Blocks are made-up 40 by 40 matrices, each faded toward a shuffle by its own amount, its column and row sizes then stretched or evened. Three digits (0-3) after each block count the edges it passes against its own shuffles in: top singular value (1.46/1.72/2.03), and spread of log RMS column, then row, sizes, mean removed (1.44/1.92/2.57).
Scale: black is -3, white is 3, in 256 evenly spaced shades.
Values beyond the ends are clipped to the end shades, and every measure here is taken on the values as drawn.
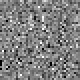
1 0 0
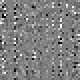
0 3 0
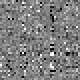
2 2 1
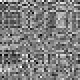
3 0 2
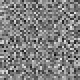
3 1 1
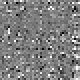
1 2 2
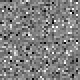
0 2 0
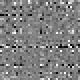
2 2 3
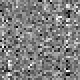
2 2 0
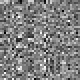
2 2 1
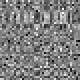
3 0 0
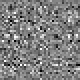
2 1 2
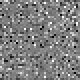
0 0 1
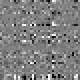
3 2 3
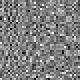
3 1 0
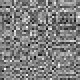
3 0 0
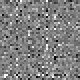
1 2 1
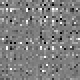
2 2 3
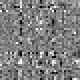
2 2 2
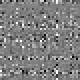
0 2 3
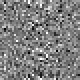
1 2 0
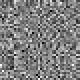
3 1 0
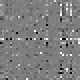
2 2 2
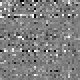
0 1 3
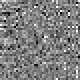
2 2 0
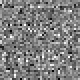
0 0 1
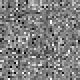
1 1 0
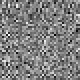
3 2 0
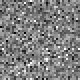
0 1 0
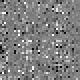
1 3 1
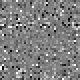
0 1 1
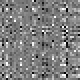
3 3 1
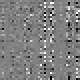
2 3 2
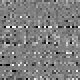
2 1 3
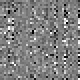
2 3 0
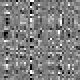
3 3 0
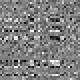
3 1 3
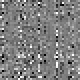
1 3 1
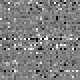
0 1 3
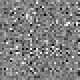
1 1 2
